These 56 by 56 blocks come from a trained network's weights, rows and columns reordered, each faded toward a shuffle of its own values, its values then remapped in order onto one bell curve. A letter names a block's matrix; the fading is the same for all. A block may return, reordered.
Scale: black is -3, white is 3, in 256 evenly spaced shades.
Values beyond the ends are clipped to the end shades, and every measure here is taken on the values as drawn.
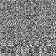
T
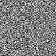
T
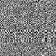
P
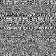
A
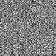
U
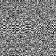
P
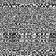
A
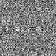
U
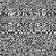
A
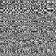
A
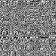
T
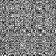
T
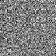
U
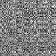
T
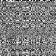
A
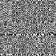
T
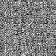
U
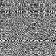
T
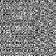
T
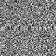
U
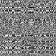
A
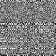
A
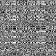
A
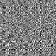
P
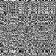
P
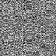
T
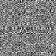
P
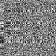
P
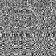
P
